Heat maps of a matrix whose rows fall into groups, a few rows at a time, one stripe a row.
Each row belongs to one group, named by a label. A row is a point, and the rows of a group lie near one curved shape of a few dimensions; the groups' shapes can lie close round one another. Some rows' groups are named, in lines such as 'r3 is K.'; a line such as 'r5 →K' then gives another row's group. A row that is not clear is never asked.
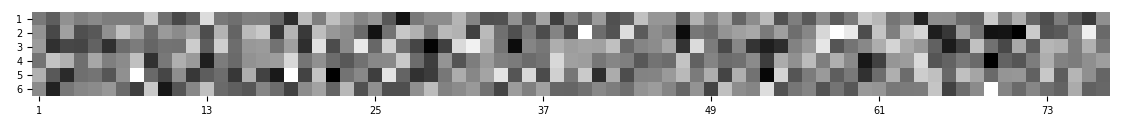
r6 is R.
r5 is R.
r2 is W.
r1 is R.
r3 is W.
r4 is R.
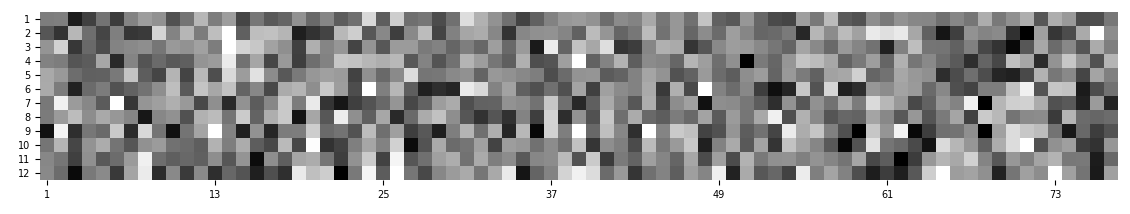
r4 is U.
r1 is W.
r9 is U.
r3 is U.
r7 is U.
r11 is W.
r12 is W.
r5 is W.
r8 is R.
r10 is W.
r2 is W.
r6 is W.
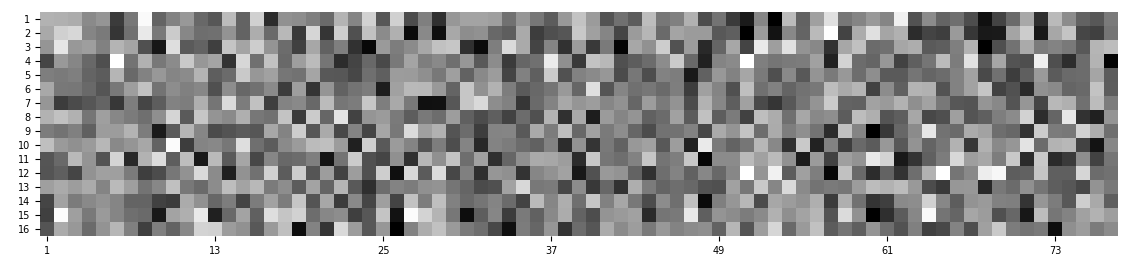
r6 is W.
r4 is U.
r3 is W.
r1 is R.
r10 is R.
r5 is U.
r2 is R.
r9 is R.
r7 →W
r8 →R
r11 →W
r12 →R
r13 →W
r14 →R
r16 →R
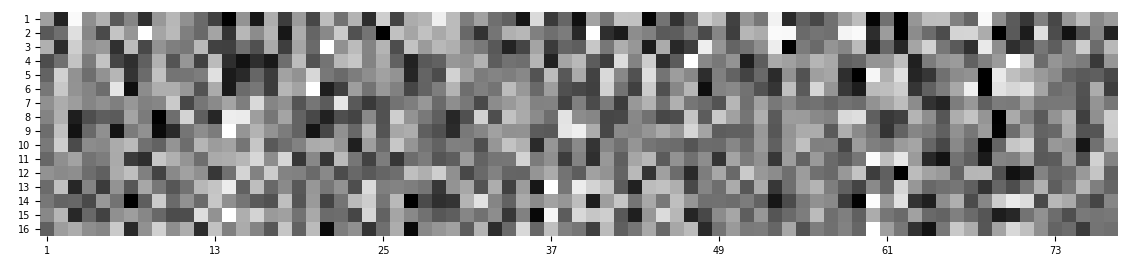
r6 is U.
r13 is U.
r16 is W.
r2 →W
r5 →U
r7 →W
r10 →W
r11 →W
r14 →W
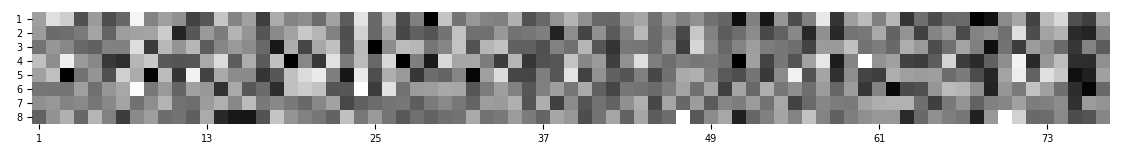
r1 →R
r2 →R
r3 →W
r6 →W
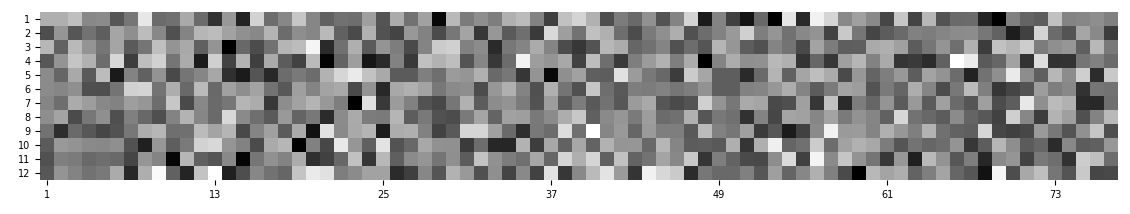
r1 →R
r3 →U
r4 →W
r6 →W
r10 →R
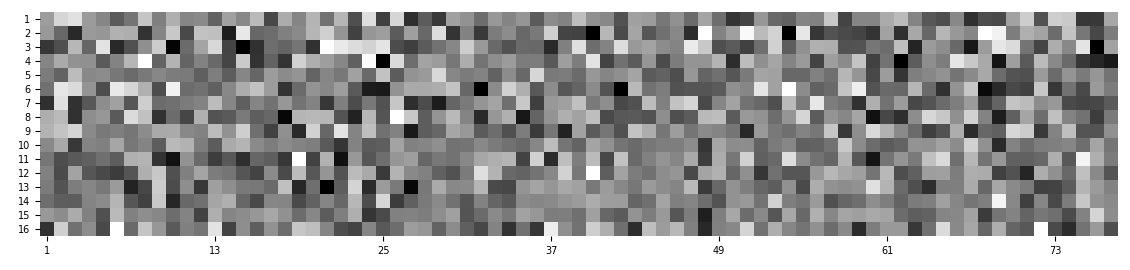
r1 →R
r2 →R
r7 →U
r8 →W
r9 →R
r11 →R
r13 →W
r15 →W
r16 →U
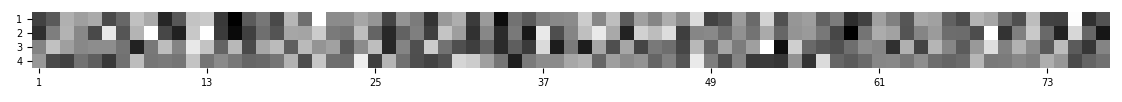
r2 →U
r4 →W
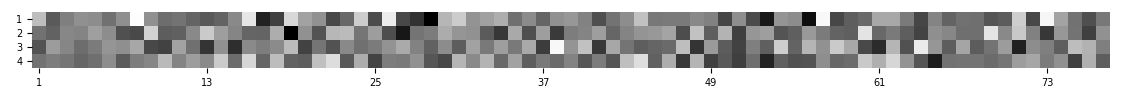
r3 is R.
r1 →R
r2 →R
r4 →W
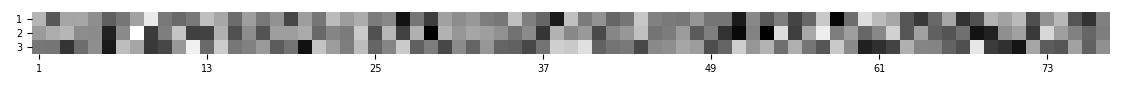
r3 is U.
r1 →R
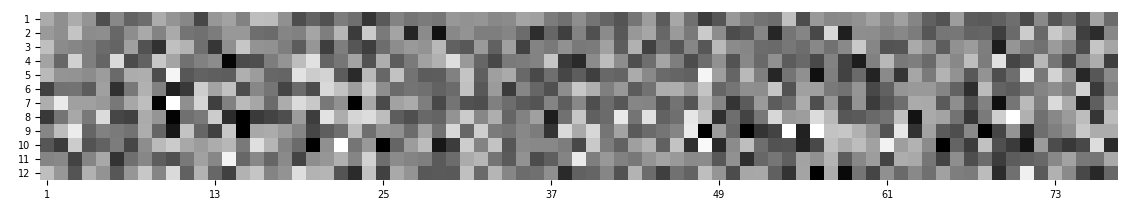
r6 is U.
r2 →R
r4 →U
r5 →R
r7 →R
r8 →U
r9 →R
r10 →W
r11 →U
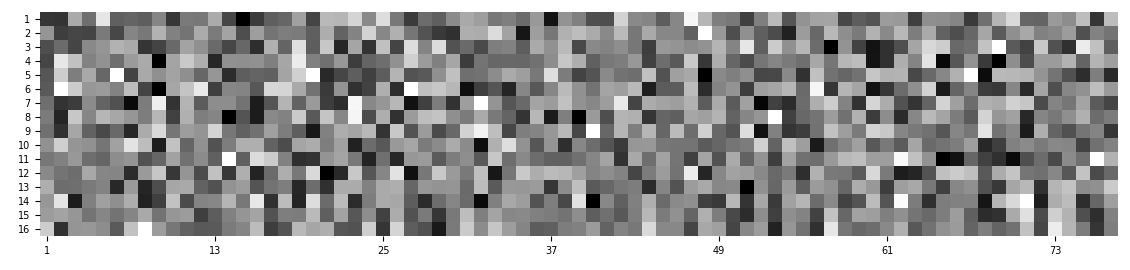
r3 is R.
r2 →W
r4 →R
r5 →U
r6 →R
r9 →W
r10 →W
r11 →W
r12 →W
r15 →R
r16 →R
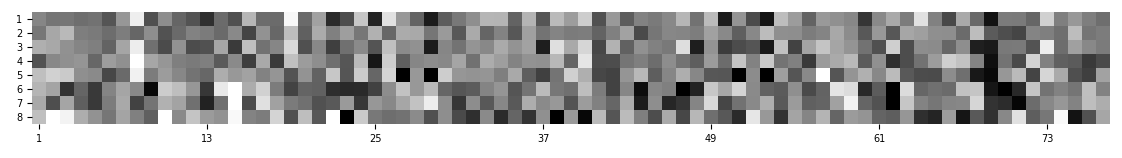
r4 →W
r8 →R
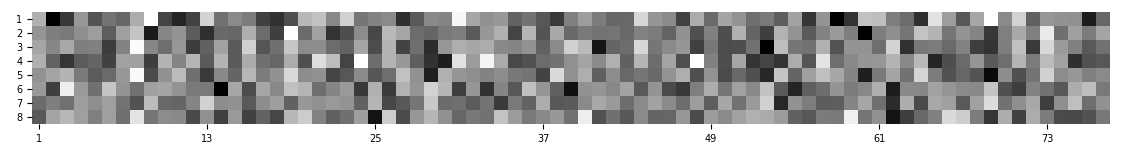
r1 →R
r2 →R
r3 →R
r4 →W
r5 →R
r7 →R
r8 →W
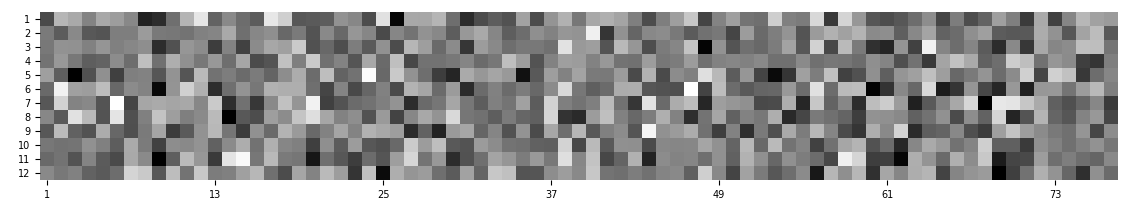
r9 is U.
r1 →R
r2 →W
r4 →W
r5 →W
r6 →R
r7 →U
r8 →U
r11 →U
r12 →W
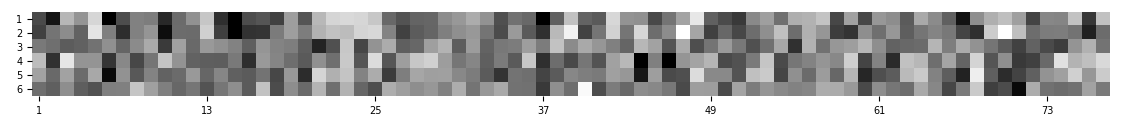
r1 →U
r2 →U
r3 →W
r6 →W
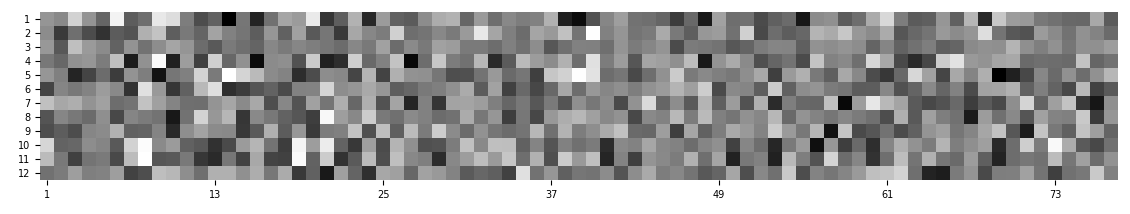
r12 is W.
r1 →U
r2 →W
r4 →W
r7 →R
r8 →U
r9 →R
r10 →R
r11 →R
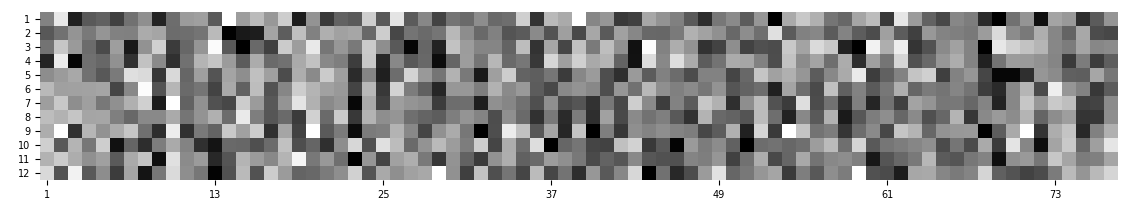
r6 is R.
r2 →U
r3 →U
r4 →U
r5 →W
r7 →R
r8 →R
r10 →U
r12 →U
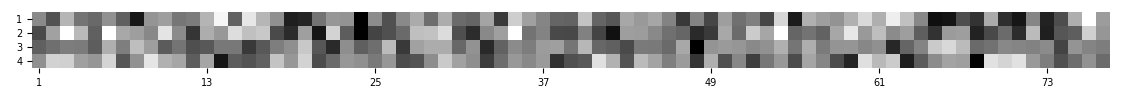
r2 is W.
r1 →W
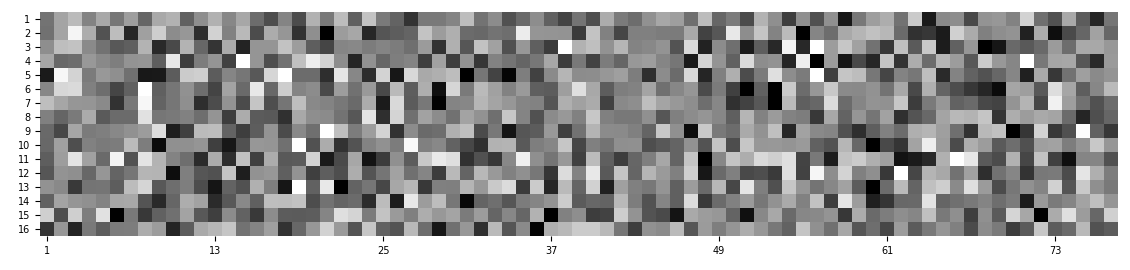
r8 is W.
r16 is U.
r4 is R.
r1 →R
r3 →R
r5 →R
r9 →U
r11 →W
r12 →R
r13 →R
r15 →U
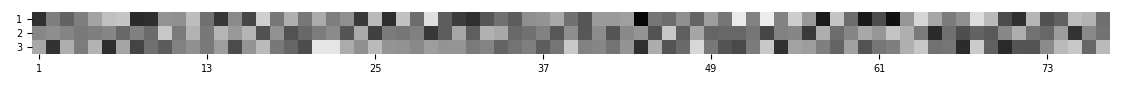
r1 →R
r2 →W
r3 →U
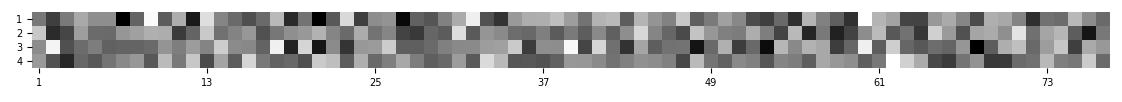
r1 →W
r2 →R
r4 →W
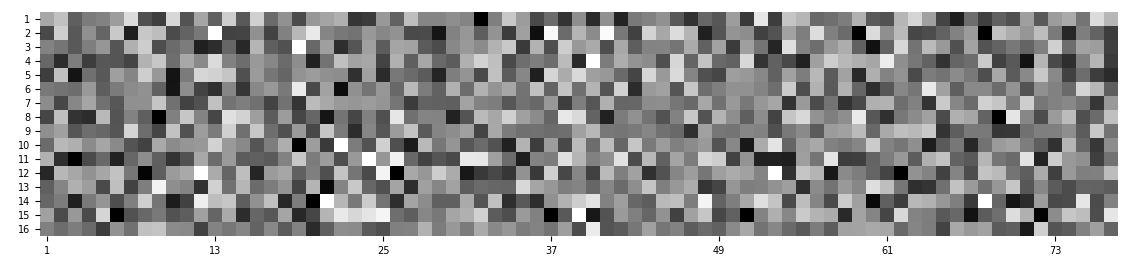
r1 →W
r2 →U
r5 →U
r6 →R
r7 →R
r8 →U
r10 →R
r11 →W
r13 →W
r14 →U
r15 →U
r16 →W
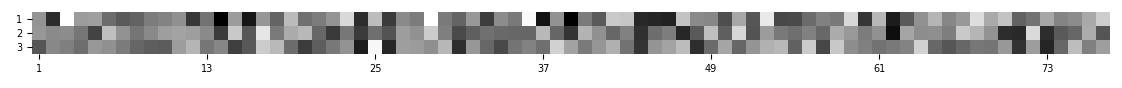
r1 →U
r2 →U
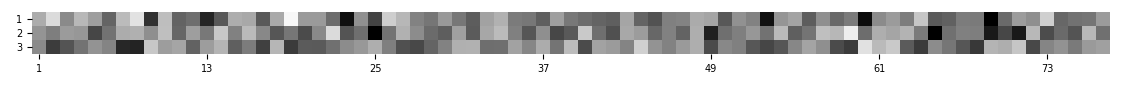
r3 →W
